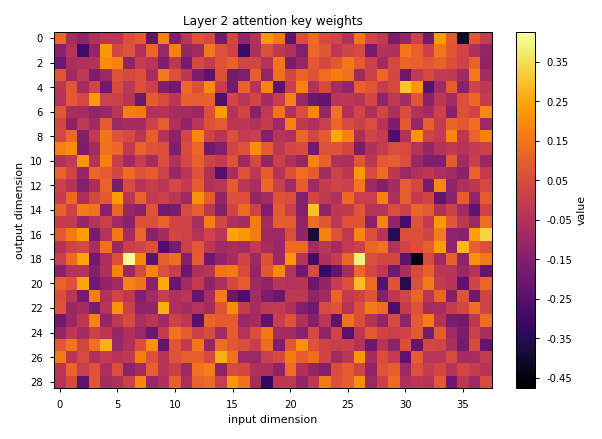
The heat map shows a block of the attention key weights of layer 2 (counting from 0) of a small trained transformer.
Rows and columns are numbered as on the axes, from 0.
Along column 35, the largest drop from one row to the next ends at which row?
18
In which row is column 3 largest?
5
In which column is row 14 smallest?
36
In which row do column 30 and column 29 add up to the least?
15
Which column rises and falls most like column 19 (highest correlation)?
22
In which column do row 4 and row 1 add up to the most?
30
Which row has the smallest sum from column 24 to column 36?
25
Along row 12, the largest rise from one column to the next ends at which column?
33
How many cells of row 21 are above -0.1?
27
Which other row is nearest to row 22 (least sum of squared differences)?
7
